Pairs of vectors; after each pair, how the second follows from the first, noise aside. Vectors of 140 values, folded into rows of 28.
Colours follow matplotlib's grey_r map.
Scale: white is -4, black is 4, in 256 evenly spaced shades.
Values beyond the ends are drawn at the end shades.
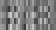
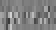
partly zeroed.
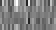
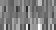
reversed.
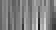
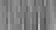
negated, shrunk.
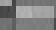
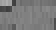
partly zeroed.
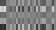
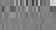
reversed, negated, partly zeroed.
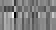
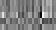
reversed.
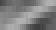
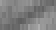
negated, shrunk.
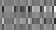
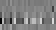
reversed, negated, partly zeroed.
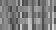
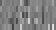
partly zeroed.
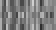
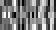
reversed, negated, scaled up.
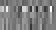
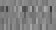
negated, shrunk.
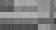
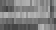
copied.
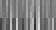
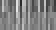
reversed.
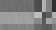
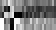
reversed, negated, scaled up.
